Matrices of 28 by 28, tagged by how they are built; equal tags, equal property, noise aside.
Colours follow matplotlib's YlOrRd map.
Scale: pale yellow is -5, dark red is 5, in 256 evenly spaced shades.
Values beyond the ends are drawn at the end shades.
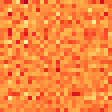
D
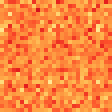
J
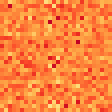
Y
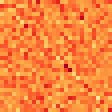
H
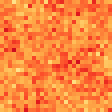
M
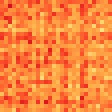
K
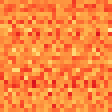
J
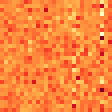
Y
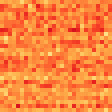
K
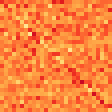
H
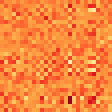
D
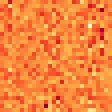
Y
